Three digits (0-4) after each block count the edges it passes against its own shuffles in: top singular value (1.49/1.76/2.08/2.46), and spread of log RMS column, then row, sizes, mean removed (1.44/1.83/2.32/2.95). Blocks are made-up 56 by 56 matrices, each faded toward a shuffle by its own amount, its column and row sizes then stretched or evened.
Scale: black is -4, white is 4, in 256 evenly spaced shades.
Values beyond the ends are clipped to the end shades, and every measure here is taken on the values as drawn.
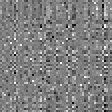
4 3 0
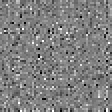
3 1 1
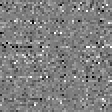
1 1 3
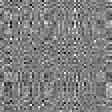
4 3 1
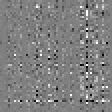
3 4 2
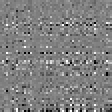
4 3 4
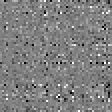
1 3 3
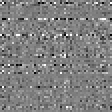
2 2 4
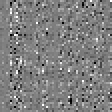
2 4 0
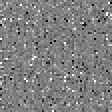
0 1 0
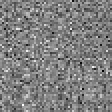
3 0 0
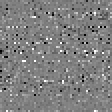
0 0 3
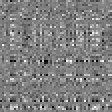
4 1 4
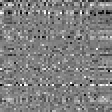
4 0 3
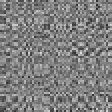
4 1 4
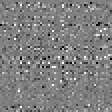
3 1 3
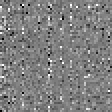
0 3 1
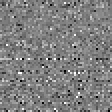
1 1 3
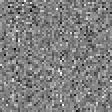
2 1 0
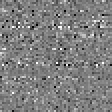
0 1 3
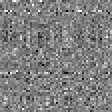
3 0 2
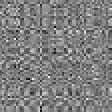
4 2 1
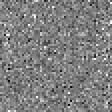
0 1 0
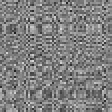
4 3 0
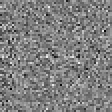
1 1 1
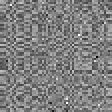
4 0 1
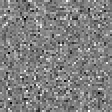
1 1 1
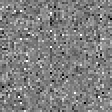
0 2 0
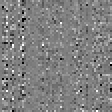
0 4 0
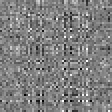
4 3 3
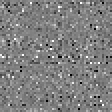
1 1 2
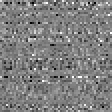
3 0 4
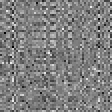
4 3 0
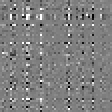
4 4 3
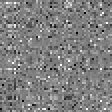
3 0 1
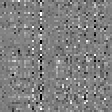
3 3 1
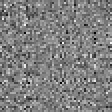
2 2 2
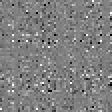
0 3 2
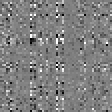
4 4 2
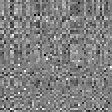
4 1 1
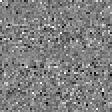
0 0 3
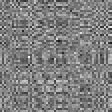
4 2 2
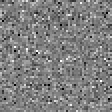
0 1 1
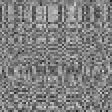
4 0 3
